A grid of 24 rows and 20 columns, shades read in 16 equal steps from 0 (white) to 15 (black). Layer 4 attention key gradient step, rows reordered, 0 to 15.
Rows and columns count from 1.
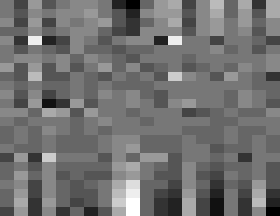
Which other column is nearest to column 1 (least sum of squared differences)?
8
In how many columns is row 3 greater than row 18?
8
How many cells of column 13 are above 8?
9
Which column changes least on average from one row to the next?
15
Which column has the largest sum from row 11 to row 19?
16
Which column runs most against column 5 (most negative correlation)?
14
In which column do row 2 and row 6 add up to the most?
10
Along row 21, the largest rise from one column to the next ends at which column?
11
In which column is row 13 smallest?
4
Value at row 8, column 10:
7
